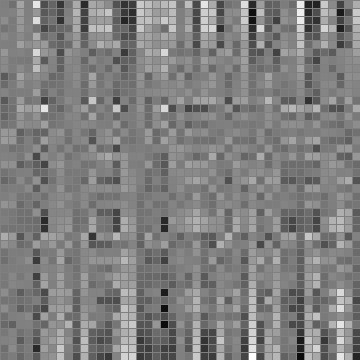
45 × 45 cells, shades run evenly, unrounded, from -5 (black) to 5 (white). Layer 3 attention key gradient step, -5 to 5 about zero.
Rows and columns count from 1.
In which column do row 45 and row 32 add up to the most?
32
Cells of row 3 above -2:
35
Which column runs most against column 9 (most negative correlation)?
33
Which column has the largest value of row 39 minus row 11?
43
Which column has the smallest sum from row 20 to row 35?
21
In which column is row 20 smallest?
5
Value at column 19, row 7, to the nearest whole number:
2
